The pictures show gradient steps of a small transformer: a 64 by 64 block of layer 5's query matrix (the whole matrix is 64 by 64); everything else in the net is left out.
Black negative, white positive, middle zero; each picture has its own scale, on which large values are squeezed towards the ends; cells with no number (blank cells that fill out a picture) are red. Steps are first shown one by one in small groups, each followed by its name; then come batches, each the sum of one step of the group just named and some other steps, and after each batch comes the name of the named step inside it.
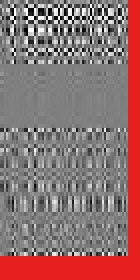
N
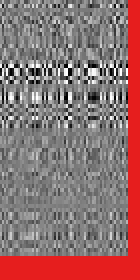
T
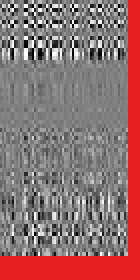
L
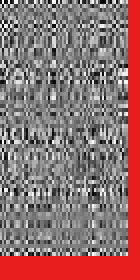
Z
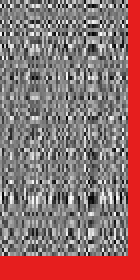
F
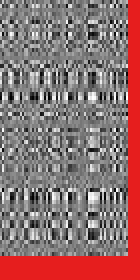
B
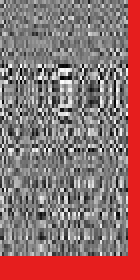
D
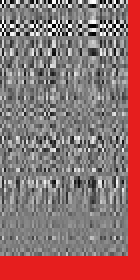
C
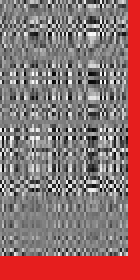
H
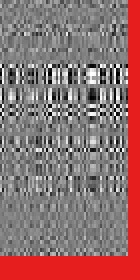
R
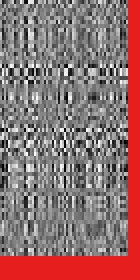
T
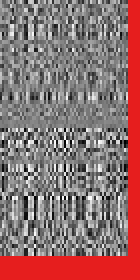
B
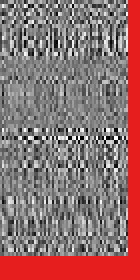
L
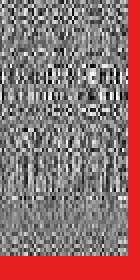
R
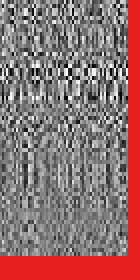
T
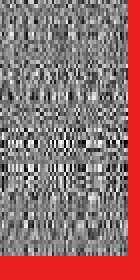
B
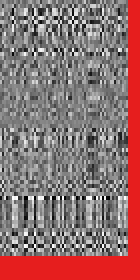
H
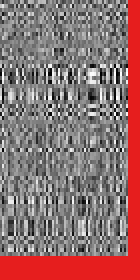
R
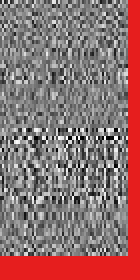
Z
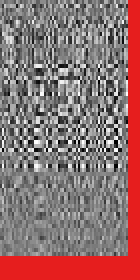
D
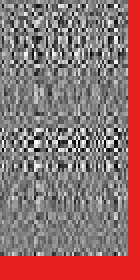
L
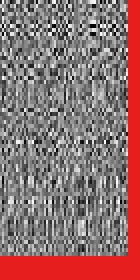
C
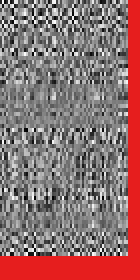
Z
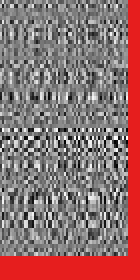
B
